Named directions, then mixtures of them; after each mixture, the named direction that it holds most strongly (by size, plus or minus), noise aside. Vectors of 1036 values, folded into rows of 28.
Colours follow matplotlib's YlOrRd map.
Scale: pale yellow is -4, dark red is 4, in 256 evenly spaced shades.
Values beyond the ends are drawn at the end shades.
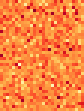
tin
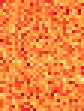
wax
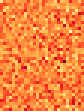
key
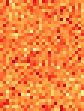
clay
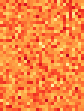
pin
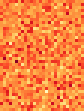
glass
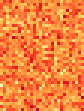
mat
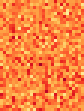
wax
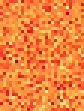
glass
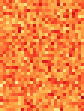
mat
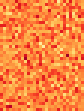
pin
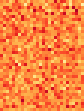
tin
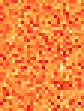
glass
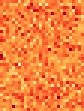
tin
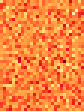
key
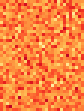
pin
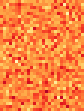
glass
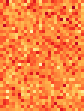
clay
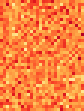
clay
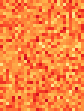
pin
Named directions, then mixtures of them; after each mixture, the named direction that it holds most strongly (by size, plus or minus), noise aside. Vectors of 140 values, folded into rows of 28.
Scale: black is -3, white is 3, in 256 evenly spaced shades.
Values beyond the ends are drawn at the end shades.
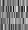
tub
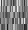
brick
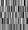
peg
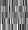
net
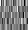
peg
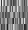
brick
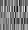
tub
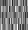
net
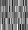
net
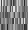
brick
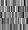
peg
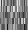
brick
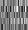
tub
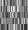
brick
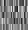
peg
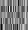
net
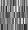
brick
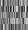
tub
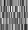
peg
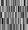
peg
